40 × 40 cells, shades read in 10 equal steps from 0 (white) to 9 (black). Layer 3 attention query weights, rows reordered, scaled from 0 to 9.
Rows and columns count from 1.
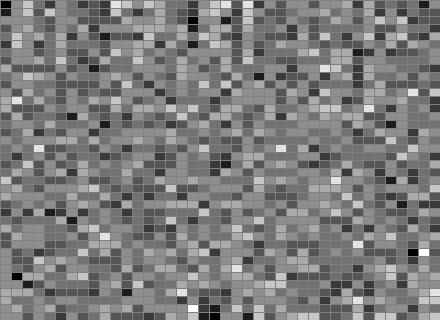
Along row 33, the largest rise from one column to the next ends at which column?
23
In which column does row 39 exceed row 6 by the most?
20
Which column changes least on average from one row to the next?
25
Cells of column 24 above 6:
4
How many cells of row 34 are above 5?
8
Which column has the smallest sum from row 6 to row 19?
31
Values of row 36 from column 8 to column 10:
5 6 4
